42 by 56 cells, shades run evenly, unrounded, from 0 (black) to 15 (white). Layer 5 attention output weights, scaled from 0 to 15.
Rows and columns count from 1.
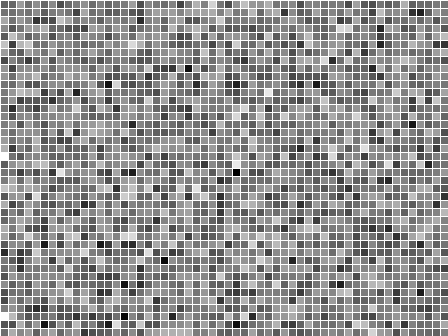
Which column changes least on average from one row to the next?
27
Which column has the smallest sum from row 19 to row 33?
28
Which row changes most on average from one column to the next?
31
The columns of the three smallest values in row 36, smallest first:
16, 43, 18
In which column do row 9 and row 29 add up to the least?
47
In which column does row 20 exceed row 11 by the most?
30
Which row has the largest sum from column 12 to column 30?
24
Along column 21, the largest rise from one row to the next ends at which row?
34
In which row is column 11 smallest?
26
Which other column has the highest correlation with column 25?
19
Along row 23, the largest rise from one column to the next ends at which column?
50
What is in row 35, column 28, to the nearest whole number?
12
